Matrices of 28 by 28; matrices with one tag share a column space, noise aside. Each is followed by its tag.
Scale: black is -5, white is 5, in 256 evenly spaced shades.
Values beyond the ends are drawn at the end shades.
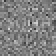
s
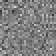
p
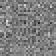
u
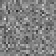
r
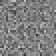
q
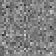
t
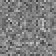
s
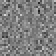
p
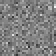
t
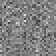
u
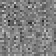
u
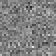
t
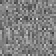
r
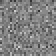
q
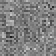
u
